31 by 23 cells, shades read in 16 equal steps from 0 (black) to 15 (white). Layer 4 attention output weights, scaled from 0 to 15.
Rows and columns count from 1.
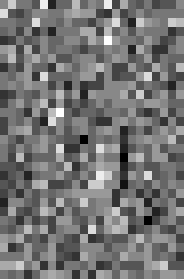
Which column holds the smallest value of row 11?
11
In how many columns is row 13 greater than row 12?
10
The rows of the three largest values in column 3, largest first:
30, 18, 27
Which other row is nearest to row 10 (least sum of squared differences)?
12
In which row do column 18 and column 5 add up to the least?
22
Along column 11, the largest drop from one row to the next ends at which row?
16
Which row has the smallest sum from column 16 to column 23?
19
